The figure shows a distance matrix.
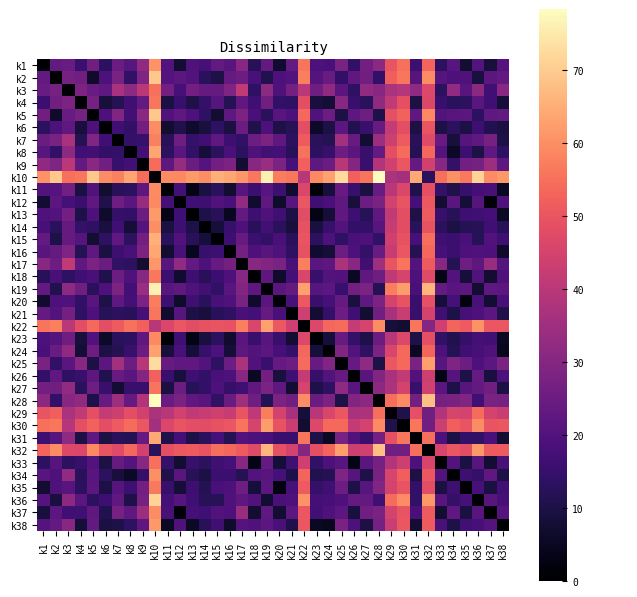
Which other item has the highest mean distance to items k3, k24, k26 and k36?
k10
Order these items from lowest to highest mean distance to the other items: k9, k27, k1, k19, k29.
k27, k1, k19, k9, k29
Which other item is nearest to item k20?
k35
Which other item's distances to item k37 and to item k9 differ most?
k12
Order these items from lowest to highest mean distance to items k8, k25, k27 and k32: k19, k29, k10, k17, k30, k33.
k33, k17, k19, k29, k30, k10
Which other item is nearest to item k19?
k36
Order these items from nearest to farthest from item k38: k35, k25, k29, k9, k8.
k8, k35, k9, k25, k29
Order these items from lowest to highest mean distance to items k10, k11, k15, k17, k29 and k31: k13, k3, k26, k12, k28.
k13, k26, k12, k3, k28
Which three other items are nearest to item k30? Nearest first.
k22, k29, k32
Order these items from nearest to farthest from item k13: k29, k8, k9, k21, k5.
k21, k8, k5, k9, k29
